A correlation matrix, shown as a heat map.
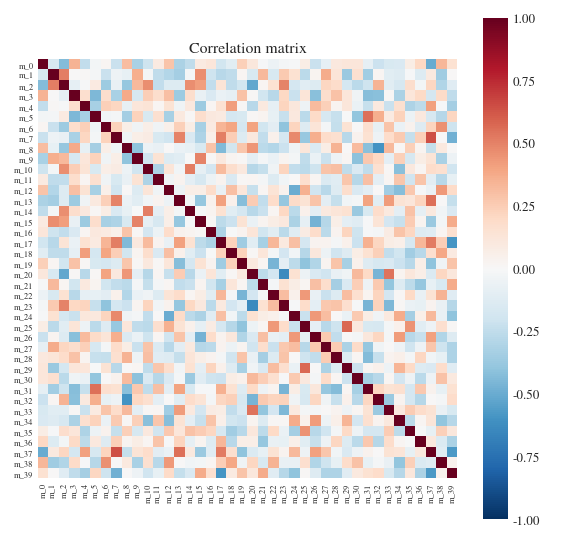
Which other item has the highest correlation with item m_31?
m_5
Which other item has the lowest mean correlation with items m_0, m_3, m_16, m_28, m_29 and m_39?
m_37
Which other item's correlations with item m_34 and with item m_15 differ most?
m_26
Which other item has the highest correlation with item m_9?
m_15
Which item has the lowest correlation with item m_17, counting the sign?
m_39
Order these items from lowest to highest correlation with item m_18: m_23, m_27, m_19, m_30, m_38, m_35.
m_35, m_23, m_27, m_30, m_19, m_38
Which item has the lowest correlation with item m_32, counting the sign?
m_8
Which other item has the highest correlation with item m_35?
m_25
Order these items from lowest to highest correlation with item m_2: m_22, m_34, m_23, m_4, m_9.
m_34, m_4, m_22, m_9, m_23
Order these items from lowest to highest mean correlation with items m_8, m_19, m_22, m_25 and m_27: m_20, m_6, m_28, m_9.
m_9, m_6, m_20, m_28
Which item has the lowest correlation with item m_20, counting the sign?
m_23
